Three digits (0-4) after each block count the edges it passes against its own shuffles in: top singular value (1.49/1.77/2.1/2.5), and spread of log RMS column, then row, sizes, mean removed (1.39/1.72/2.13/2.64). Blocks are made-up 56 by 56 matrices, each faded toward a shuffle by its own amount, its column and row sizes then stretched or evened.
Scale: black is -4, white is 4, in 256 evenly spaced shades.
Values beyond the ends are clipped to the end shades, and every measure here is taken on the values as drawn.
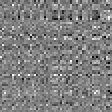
4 2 3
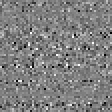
1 0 4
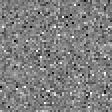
0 0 1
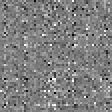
1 3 3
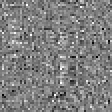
2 1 2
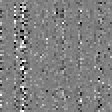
2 4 0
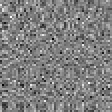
3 2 1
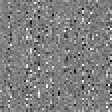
1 4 0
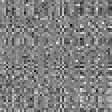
4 3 2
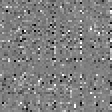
1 3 3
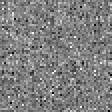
1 1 0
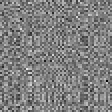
4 2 0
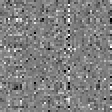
3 3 1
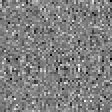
2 0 0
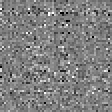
1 2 3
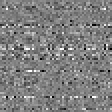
3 0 4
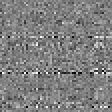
3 1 4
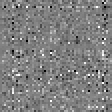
1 3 3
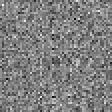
2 1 0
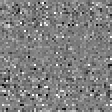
0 1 4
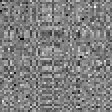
4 1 0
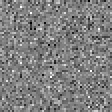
1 1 0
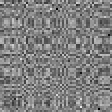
4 2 2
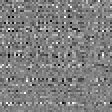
3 1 4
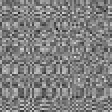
4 1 3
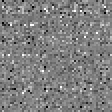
0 1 3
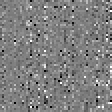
0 4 2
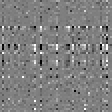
4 3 3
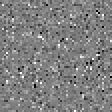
0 1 0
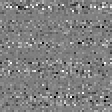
0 0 4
